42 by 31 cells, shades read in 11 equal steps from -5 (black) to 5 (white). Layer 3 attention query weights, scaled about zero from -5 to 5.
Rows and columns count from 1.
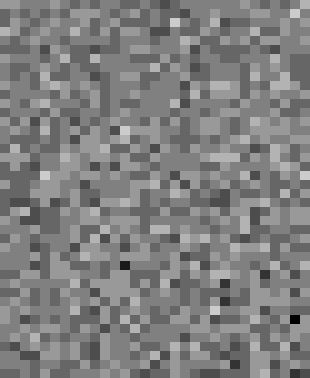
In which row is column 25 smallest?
27
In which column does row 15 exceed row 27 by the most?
13
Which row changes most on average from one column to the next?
36
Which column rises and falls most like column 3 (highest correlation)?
22
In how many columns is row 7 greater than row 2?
8
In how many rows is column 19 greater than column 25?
12
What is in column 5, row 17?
-1
